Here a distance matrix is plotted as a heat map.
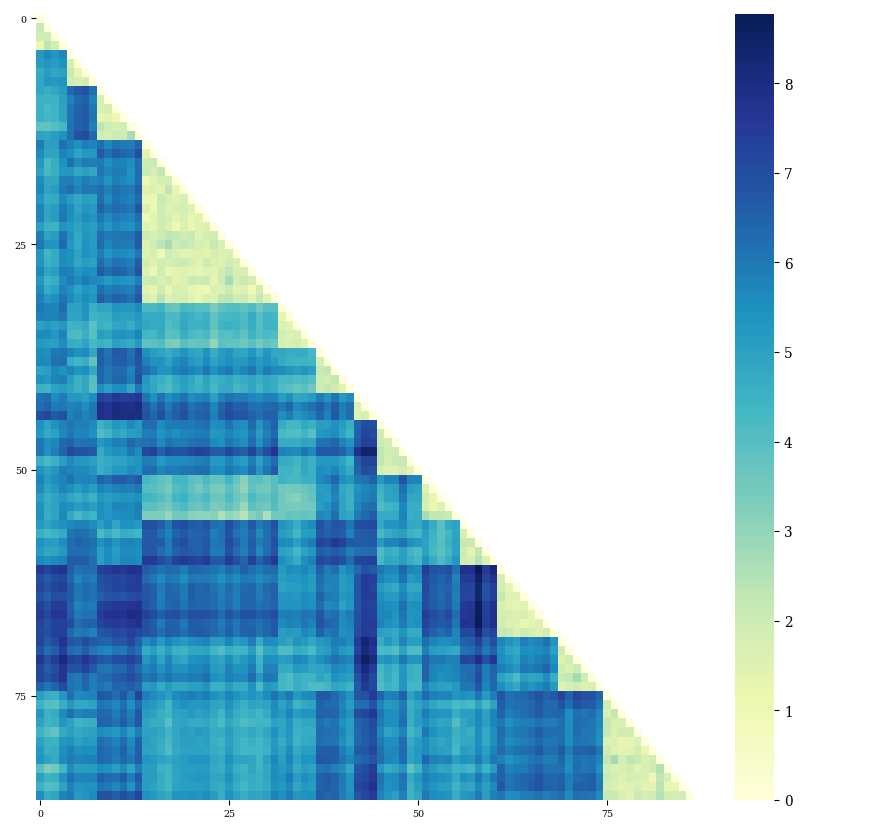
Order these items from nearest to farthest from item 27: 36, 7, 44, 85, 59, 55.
55, 36, 85, 7, 59, 44
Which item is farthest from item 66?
58
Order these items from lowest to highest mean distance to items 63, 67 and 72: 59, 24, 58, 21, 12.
24, 21, 59, 12, 58
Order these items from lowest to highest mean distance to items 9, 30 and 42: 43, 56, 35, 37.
35, 43, 37, 56
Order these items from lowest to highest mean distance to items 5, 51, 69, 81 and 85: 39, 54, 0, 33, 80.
80, 54, 33, 0, 39
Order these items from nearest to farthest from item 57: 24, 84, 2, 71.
2, 84, 24, 71
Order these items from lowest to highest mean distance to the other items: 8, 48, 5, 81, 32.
32, 81, 5, 8, 48
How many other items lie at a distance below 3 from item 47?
5
